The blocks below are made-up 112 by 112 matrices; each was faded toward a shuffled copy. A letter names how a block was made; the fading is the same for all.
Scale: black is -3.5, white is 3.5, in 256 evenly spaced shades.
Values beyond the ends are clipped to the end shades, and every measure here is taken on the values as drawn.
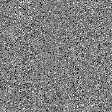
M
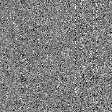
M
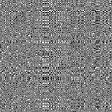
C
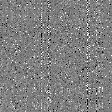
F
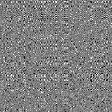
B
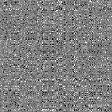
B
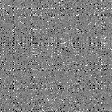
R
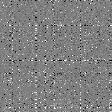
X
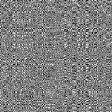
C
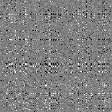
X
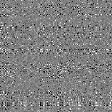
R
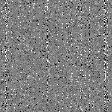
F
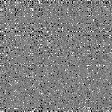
R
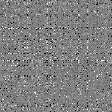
R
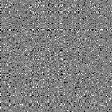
B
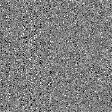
M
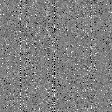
F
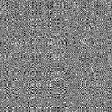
C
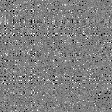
R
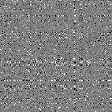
R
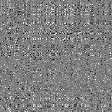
R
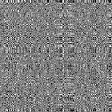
C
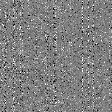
F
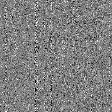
M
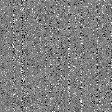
F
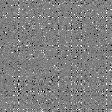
X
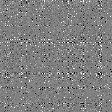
X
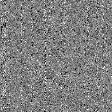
M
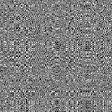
C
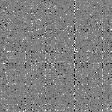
X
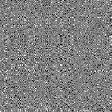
B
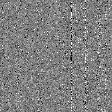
M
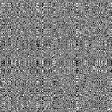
C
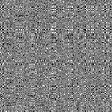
C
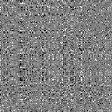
B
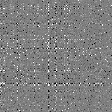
X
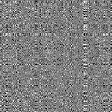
C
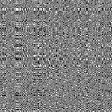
C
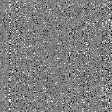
F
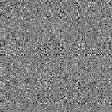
B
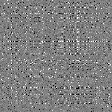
R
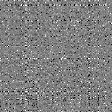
R
